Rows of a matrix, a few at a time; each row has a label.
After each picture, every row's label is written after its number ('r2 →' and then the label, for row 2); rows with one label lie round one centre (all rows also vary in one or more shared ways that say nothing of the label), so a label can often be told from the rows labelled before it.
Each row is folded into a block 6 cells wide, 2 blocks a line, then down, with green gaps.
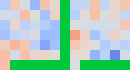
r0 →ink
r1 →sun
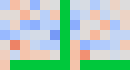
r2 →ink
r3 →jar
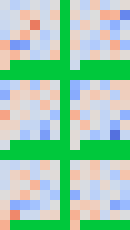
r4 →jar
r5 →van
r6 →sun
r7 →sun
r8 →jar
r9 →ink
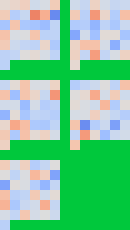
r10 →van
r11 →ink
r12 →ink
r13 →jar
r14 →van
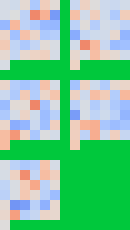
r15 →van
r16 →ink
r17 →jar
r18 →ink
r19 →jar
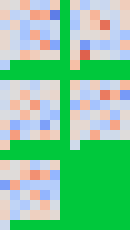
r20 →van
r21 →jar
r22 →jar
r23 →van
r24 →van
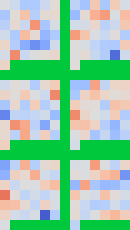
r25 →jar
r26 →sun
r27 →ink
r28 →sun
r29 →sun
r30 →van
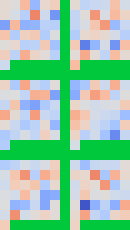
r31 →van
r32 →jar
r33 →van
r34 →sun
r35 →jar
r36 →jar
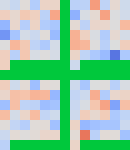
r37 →ink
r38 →sun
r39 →van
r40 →jar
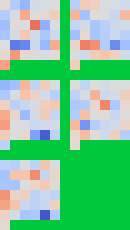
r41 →jar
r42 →ink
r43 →sun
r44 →jar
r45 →sun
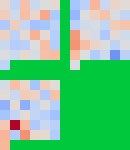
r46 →van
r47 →sun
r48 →ink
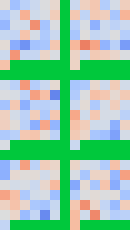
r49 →jar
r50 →ink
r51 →van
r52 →sun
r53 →sun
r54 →ink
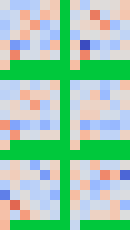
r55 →jar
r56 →jar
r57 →jar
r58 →jar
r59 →ink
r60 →van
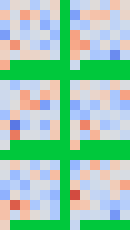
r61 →ink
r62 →sun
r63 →jar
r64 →ink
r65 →ink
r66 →sun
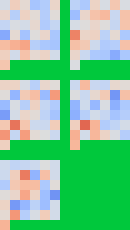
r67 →ink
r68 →sun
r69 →ink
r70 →ink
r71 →jar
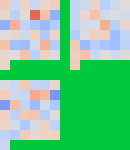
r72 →van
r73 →jar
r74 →van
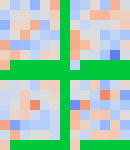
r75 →jar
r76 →sun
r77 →jar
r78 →van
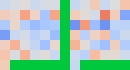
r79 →ink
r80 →van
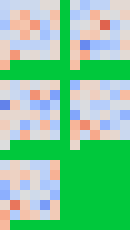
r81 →jar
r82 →jar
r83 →van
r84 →ink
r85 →ink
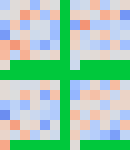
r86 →ink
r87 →van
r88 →ink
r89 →sun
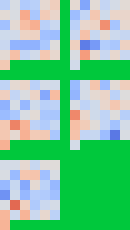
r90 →jar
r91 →jar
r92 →ink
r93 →sun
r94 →ink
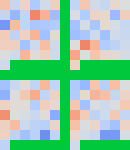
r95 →van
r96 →ink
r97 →sun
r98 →sun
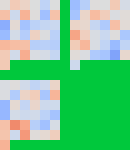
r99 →ink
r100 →sun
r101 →ink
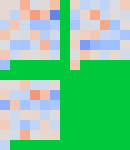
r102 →van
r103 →jar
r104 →van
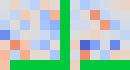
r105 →ink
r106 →jar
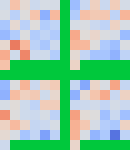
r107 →ink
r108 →sun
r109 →sun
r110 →sun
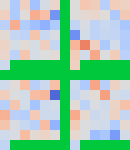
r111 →van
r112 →ink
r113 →van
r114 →sun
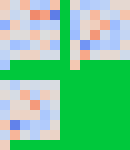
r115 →van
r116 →jar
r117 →jar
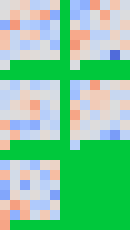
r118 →van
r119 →sun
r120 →jar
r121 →sun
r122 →ink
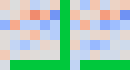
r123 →van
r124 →van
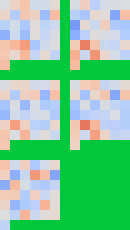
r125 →ink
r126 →ink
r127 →ink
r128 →ink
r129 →van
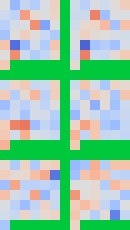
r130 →jar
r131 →jar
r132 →ink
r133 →ink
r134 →van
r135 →sun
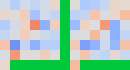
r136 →jar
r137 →jar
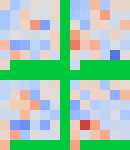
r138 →jar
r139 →sun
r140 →jar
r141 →ink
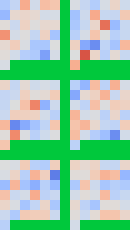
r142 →sun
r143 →jar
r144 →jar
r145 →sun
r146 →van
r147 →van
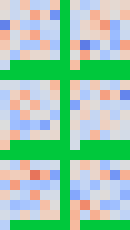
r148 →van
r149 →jar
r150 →jar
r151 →van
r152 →van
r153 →ink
